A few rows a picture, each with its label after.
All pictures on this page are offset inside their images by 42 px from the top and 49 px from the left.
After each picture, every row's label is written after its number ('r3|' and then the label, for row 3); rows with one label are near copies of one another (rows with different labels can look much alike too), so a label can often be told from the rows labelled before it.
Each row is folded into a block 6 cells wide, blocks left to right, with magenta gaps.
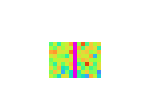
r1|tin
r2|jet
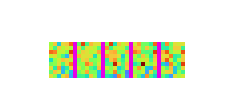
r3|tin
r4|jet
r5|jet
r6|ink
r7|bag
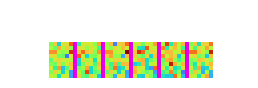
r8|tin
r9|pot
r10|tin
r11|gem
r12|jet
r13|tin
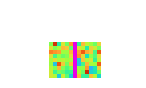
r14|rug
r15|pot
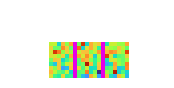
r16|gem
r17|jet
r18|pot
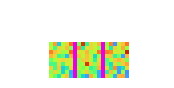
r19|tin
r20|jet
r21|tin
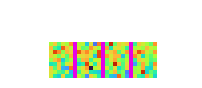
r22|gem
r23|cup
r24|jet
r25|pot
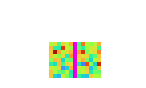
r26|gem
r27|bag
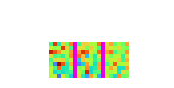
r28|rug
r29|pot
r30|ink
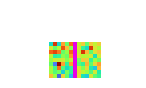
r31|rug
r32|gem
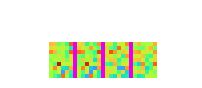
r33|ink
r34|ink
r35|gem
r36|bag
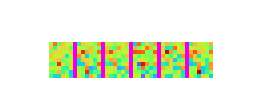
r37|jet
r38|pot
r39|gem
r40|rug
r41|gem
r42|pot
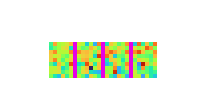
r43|bag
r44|cup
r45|pot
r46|rug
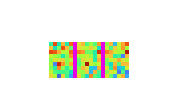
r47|rug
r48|ink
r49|tin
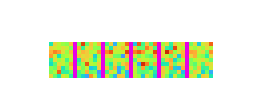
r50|pot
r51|jet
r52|tin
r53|rug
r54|gem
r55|tin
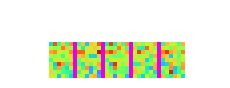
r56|rug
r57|tin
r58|rug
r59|gem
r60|pot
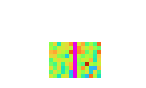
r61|tin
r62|ink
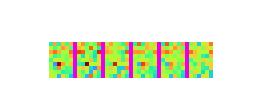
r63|rug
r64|ink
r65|ink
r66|rug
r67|rug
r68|tin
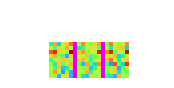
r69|tin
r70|bag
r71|bag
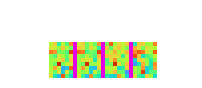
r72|ink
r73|ink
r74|jet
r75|pot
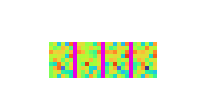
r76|cup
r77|ink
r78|cup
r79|cup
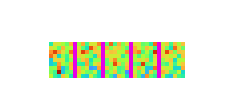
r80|pot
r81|gem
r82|jet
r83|ink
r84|gem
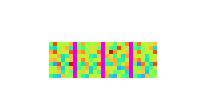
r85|bag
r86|bag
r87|gem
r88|bag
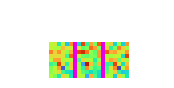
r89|cup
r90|rug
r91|cup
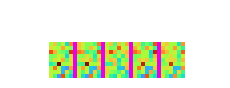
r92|ink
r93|ink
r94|gem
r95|ink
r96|ink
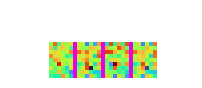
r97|jet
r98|cup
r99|rug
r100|cup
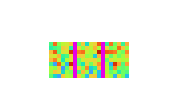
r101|bag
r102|tin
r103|rug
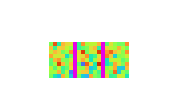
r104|jet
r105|bag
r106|pot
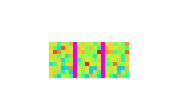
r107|gem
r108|ink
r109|ink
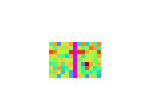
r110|tin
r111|rug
